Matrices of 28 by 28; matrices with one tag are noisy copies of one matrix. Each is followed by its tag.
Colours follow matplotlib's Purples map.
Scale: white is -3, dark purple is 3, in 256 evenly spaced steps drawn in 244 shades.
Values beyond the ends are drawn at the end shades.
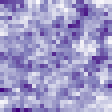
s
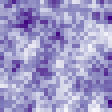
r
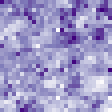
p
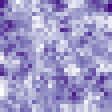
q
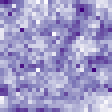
s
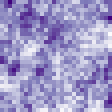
r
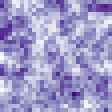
q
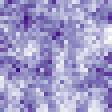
r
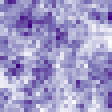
r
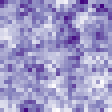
p
